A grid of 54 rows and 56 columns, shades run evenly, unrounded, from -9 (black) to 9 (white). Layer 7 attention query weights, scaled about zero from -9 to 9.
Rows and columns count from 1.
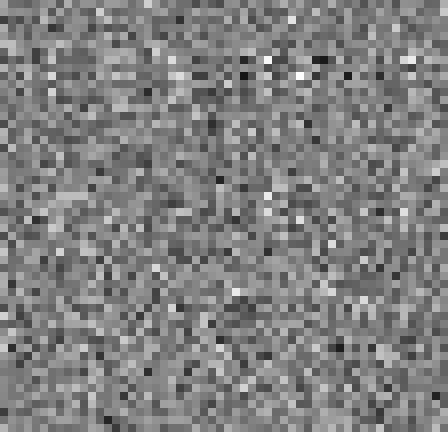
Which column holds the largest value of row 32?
8
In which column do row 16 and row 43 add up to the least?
28
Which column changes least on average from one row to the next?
53
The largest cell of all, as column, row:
38, 10
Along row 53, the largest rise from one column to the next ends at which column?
49
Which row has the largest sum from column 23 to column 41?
37
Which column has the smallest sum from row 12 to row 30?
27
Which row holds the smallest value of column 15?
54
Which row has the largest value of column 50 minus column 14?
4
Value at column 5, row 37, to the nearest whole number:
-4
